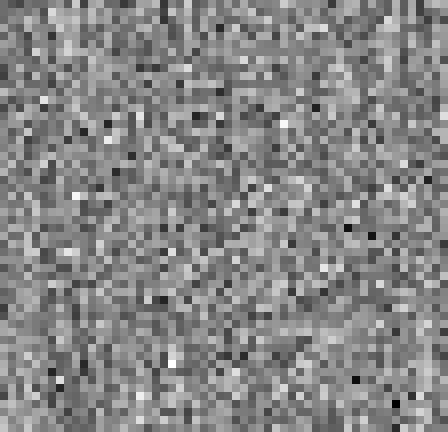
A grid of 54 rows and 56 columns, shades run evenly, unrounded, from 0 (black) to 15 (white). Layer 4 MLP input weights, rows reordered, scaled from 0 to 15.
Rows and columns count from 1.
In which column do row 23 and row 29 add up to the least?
6
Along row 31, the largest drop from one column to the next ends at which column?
37
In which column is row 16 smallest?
14
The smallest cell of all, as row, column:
51, 50
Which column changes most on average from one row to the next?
38
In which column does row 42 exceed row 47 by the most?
7
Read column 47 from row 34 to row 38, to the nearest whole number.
8 7 6 6 6
